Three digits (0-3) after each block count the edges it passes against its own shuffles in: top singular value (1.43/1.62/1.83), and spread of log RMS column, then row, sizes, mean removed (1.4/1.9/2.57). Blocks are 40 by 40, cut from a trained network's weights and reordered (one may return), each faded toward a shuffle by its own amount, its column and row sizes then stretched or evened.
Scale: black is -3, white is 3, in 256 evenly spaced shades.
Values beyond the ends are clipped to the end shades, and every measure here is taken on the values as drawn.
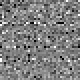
0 1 2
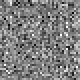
0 0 1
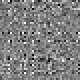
3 1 2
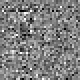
1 1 1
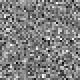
1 1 0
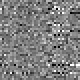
3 1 2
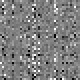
0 3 1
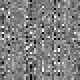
2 3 0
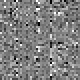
0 3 1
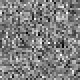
2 0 1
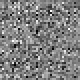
1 2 1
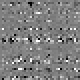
0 2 3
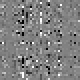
1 3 2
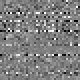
3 1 3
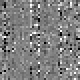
0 3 1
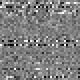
2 0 3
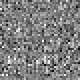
1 1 2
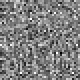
2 0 0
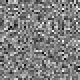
2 1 0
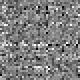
1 1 2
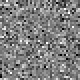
1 0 0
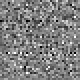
1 1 2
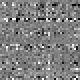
1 1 3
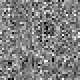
0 2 0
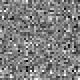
1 2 1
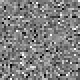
0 0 0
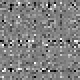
0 2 3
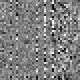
1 3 0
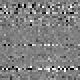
3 0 3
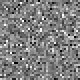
0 0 0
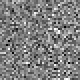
1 1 0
